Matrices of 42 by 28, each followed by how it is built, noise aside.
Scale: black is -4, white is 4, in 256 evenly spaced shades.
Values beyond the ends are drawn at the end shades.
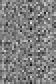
repeating rows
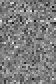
uneven rows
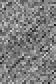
Hankel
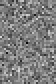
noise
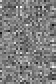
low rank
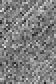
Hankel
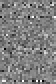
uneven rows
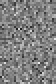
noise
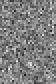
noise
